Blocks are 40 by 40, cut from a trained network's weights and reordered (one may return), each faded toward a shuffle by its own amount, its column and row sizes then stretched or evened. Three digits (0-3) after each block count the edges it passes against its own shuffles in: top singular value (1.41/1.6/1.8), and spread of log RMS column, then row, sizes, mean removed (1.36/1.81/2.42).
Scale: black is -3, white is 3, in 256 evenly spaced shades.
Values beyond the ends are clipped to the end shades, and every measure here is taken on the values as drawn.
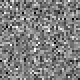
1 0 1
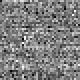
0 1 0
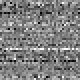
2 0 3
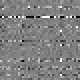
3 0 3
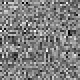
3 1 1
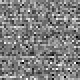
0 1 1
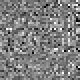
1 1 2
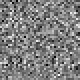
2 0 1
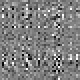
3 3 2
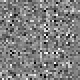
0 2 2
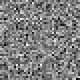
2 1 0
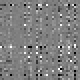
2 3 2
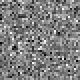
0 1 0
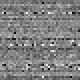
2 1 2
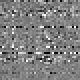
2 1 3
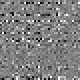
3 2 3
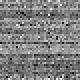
3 1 1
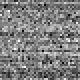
2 0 0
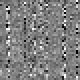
1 3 0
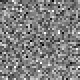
0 0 0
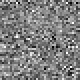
0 0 1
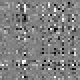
1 3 3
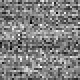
2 0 0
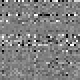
2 1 3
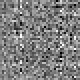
0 3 0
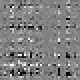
3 3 3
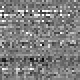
2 1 3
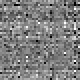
2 3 1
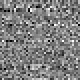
2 0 2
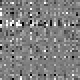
2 3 3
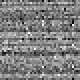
3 1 1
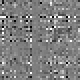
2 3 3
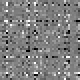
1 3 3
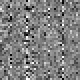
1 3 0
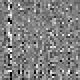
1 3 1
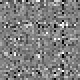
1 2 2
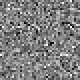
0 0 1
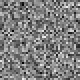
3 0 0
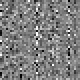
1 3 0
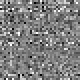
1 1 3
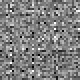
0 3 1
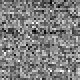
0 0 1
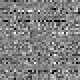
0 2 3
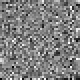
2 1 1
